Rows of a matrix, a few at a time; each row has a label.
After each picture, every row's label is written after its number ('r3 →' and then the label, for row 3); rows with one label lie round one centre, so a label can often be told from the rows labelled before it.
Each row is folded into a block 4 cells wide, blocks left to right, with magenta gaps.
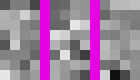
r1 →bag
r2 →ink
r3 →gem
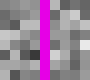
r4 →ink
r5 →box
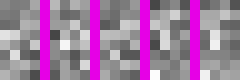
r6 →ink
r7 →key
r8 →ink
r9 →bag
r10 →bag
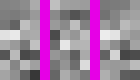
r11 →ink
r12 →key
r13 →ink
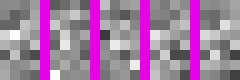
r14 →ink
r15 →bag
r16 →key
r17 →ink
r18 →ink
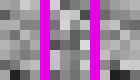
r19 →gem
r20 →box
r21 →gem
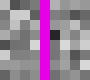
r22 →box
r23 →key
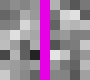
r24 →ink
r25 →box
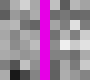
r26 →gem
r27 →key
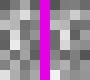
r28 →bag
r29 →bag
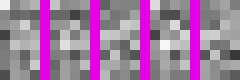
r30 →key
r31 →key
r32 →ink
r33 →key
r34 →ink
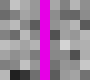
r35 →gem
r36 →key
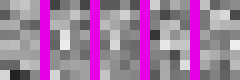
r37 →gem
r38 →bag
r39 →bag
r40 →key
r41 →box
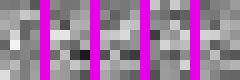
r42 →bag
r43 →ink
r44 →ink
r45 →key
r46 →ink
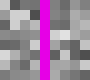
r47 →box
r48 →ink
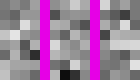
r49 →ink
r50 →gem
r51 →key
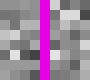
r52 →ink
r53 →box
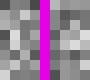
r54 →bag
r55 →key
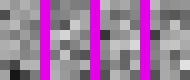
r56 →gem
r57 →ink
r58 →key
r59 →key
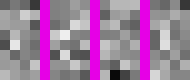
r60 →bag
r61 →ink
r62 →gem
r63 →bag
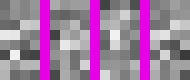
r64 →ink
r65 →key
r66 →bag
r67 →ink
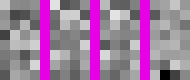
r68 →key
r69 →box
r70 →box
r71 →gem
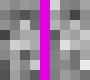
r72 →key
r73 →key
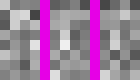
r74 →box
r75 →bag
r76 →bag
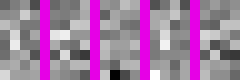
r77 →bag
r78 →ink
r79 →gem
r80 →bag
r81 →ink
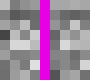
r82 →key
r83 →key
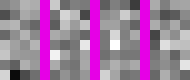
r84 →gem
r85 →box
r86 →bag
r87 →key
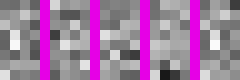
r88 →bag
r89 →key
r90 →ink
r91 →gem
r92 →bag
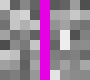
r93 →box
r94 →bag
